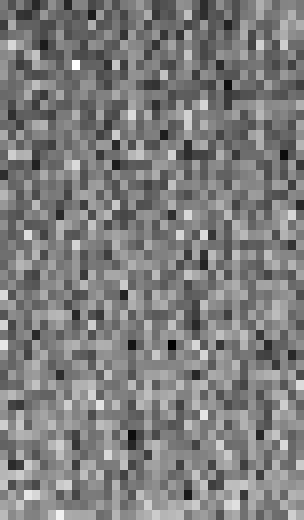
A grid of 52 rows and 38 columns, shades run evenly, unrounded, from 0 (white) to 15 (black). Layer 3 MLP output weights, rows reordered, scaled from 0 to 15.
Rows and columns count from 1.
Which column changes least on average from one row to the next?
32
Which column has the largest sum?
34
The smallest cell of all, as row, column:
7, 10
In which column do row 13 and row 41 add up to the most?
3
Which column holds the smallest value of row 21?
15
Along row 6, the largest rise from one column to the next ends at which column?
6
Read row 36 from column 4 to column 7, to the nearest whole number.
11 7 5 8
